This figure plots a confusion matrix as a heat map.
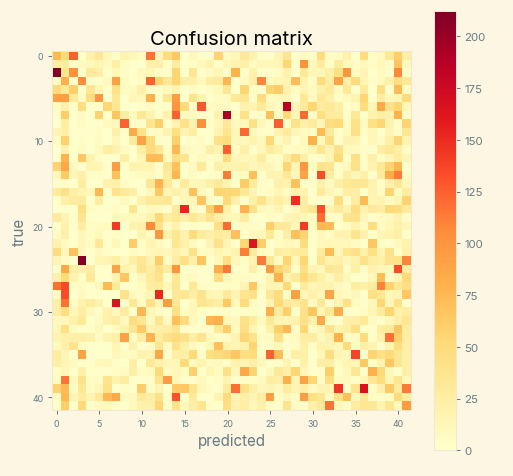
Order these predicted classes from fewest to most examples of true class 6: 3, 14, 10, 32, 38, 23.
10, 23, 32, 3, 38, 14
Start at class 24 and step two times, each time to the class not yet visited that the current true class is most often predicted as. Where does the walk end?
11
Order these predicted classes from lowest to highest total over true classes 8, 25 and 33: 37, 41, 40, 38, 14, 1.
37, 38, 41, 1, 14, 40
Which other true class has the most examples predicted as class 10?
30
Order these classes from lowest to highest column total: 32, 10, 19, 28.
10, 28, 19, 32
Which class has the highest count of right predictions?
35
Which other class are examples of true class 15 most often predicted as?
12
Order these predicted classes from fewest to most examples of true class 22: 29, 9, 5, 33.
33, 5, 29, 9
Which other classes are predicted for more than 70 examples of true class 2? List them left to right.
0, 21, 34, 40
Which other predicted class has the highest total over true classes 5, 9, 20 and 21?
29
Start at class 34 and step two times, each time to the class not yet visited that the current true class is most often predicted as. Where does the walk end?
31
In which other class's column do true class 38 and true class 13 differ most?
7
